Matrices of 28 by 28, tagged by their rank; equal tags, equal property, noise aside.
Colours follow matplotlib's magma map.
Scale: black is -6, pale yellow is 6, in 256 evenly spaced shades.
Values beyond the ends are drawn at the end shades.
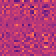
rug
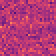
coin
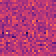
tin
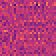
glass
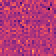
tin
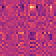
rug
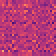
glass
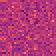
coin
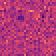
tin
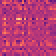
rug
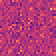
tin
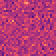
coin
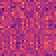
glass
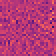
tin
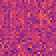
coin
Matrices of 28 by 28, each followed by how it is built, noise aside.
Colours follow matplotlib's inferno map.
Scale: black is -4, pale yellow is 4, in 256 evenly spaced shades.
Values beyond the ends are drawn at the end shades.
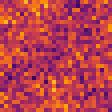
smooth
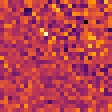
upper triangular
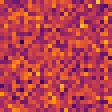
repeating rows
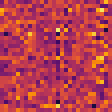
low rank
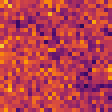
smooth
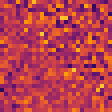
upper triangular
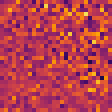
upper triangular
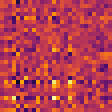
low rank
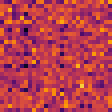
low rank
